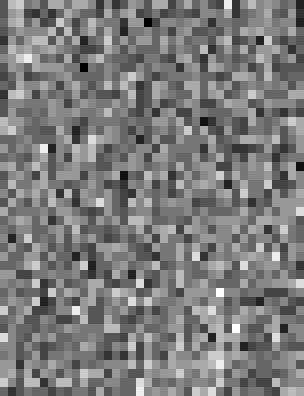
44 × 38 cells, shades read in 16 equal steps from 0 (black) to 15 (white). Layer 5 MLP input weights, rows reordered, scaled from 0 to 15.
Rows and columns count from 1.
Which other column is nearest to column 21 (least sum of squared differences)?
8
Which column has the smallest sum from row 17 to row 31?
16
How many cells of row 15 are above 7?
15
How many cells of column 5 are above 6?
27
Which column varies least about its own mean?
21
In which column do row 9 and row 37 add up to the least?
36
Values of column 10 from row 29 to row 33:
2 8 8 6 9
